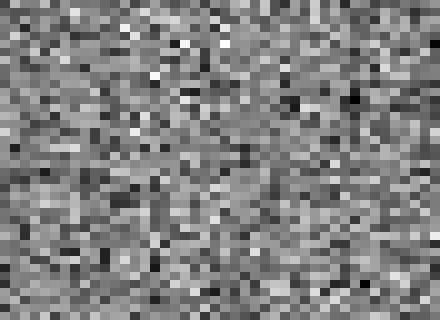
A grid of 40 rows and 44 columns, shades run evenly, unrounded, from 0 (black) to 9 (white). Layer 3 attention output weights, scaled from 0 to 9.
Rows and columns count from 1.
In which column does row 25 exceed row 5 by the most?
8
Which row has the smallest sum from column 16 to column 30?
19
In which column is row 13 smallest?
36
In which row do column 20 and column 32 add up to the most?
37
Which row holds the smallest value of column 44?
6
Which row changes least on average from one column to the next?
31
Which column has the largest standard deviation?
16
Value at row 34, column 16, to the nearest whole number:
1
